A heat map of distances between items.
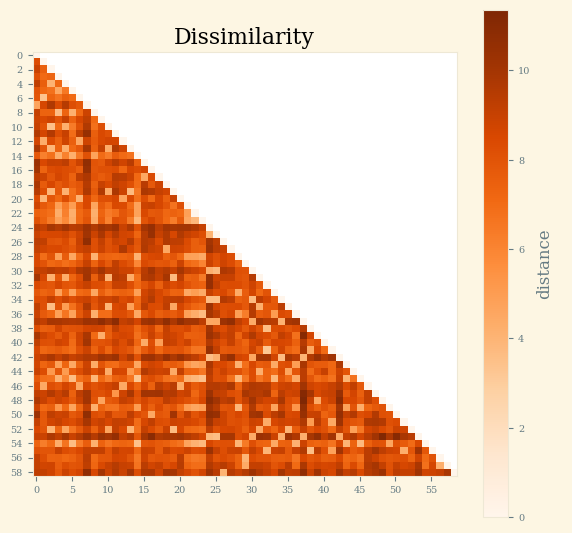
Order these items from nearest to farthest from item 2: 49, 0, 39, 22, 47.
22, 49, 39, 0, 47
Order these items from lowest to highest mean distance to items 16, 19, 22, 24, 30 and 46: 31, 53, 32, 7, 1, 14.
14, 1, 53, 31, 32, 7
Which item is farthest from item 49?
37
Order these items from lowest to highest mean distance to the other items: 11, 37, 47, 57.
57, 11, 47, 37
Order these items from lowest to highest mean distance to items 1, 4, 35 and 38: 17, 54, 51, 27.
54, 51, 17, 27
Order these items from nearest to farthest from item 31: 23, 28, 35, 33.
35, 23, 33, 28
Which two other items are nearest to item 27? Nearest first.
18, 45
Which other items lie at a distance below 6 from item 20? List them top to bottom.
1, 6, 12, 46
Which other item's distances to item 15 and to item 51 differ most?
55
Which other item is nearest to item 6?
1
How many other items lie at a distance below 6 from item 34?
6
